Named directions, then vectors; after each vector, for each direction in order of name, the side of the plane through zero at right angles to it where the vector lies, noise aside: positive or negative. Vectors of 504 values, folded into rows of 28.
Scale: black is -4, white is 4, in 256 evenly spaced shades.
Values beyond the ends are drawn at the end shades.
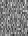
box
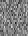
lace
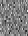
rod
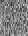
negative, positive, positive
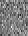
negative, positive, negative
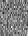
negative, positive, negative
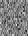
negative, negative, positive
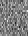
positive, positive, positive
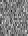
positive, positive, negative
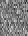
negative, positive, negative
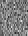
negative, positive, negative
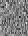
negative, negative, positive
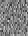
negative, positive, positive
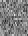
negative, negative, positive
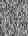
positive, positive, negative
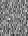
positive, negative, negative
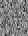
negative, negative, positive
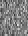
positive, positive, negative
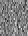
negative, negative, negative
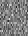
positive, negative, negative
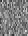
positive, positive, negative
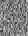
negative, positive, positive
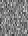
positive, positive, negative
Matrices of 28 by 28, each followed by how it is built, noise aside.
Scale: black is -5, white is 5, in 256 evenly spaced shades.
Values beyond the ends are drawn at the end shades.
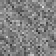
Toeplitz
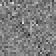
block diagonal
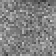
smooth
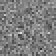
repeating columns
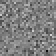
block diagonal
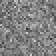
Toeplitz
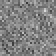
Toeplitz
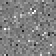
sparse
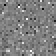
sparse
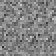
repeating columns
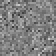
block diagonal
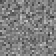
repeating columns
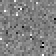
sparse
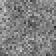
smooth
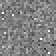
sparse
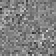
block diagonal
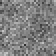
smooth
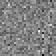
uneven columns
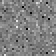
sparse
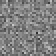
repeating columns
